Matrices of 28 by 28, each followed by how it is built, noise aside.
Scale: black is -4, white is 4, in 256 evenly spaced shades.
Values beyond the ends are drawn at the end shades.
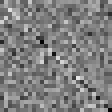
diagonal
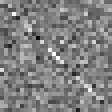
diagonal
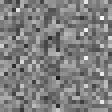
repeating rows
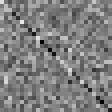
diagonal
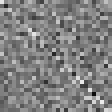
diagonal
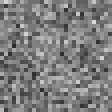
noise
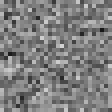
noise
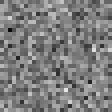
noise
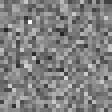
noise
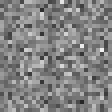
repeating rows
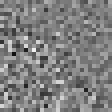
lower triangular
